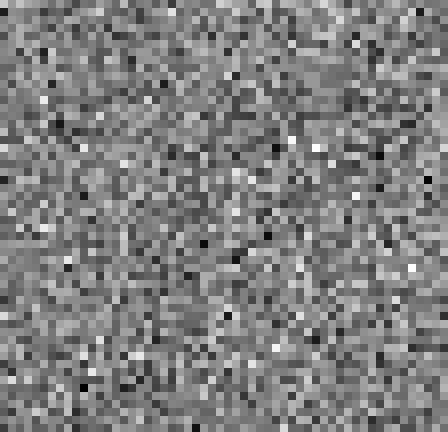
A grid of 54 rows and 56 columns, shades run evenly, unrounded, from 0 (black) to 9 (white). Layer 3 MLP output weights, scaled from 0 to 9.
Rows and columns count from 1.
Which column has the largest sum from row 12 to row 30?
55
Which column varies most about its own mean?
30
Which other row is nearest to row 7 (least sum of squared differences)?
50
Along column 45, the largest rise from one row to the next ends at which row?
6
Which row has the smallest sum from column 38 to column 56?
14
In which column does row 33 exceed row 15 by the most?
38
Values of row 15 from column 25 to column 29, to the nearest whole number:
7 2 3 6 3
